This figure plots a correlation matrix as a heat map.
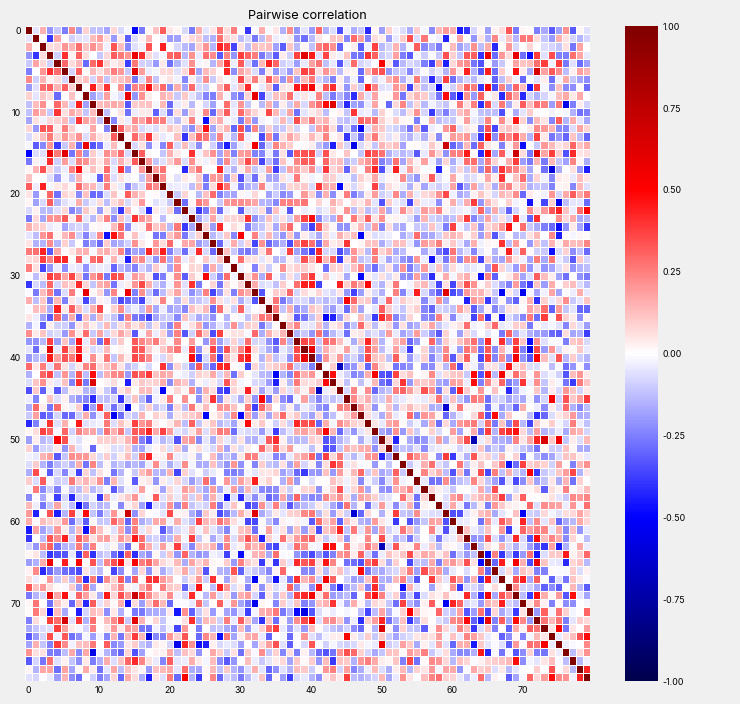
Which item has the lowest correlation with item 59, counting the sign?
46
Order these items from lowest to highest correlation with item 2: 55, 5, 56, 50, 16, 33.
56, 50, 16, 33, 5, 55
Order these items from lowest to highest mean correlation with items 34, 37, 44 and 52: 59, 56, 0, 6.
0, 56, 59, 6
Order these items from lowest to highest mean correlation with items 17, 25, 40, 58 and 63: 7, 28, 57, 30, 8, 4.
8, 57, 4, 28, 7, 30
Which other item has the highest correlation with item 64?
76
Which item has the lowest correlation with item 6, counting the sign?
57
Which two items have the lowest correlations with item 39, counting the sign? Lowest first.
71, 54
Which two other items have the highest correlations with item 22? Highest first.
79, 75
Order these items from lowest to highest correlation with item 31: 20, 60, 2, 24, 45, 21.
60, 24, 2, 20, 45, 21
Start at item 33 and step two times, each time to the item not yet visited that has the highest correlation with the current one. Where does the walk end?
74
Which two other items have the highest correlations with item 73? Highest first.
50, 75
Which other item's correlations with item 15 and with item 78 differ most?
69
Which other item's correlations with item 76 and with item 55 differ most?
9
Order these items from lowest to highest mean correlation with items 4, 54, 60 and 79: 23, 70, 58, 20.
23, 20, 70, 58
